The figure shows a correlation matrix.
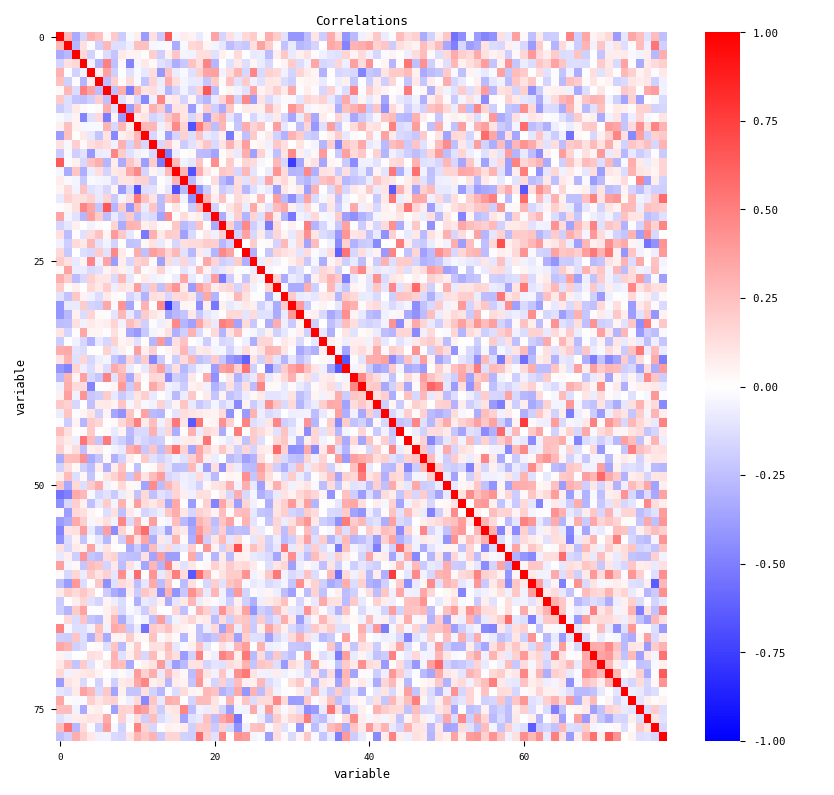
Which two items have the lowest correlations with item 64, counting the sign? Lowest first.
75, 25
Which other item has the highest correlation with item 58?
65
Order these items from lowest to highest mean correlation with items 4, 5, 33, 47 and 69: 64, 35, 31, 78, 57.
35, 31, 57, 78, 64
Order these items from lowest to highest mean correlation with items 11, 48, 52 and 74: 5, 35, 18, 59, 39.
59, 5, 35, 18, 39
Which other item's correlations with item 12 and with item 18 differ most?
56
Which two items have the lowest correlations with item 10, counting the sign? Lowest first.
17, 33
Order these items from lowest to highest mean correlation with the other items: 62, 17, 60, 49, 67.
17, 67, 62, 49, 60
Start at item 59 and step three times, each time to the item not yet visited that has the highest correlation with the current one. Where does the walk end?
66
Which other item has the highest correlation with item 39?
48
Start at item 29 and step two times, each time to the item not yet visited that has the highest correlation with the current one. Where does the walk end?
23
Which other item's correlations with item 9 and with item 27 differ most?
21
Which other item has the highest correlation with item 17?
62
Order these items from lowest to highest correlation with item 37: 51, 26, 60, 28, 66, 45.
45, 28, 66, 26, 60, 51
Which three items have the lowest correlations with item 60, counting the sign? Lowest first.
17, 36, 58
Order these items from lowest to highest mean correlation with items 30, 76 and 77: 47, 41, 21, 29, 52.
47, 29, 41, 21, 52
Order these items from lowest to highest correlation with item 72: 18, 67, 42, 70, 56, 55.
67, 70, 42, 55, 18, 56
